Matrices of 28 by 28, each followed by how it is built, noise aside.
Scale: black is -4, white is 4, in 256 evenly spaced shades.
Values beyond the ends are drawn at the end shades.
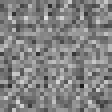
repeating columns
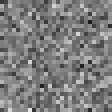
repeating rows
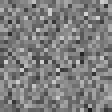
repeating columns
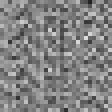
repeating rows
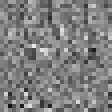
low rank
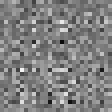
low rank
